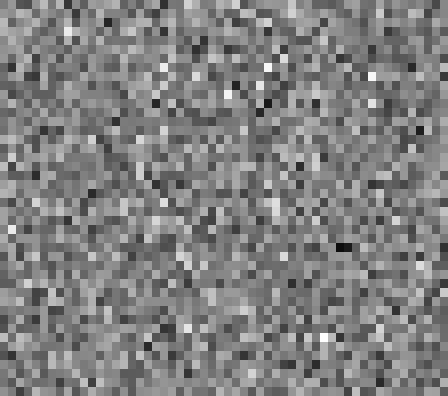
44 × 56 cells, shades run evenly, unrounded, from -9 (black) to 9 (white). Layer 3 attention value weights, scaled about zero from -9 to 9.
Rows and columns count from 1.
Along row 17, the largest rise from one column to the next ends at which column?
52
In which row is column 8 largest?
24
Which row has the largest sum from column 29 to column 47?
11
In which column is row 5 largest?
41
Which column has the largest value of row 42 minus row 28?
44
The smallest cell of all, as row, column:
28, 43
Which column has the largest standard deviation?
21
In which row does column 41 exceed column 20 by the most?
38
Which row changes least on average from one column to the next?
14
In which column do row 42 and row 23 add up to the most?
35
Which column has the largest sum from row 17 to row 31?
54
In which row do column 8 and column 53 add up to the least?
15
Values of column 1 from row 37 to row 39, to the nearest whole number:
-3 4 -2
